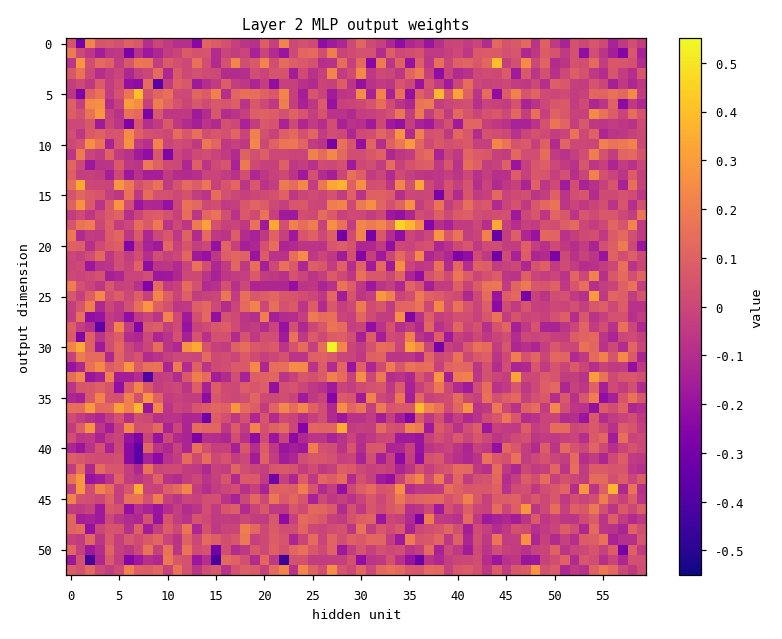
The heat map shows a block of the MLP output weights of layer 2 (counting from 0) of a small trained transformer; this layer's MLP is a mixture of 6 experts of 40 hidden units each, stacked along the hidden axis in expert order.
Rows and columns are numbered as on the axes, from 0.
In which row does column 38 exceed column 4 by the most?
5
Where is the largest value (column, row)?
27, 30
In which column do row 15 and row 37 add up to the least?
14
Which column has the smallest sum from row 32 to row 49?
10
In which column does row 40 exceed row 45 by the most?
25
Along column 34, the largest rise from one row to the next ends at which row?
18
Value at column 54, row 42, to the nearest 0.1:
0.1
